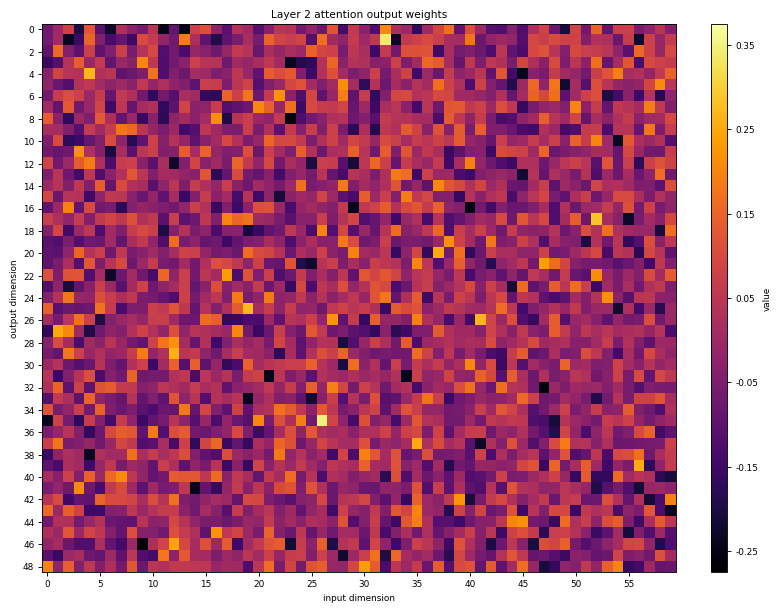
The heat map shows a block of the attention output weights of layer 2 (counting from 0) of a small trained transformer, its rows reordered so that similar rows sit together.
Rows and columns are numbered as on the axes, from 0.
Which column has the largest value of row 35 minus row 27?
20
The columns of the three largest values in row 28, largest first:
12, 11, 34
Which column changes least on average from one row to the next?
32
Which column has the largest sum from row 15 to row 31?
35
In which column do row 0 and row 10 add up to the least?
3
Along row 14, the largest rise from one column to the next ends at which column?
37
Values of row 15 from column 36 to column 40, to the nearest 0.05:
0.1 -0.05 -0.05 -0.15 0.05
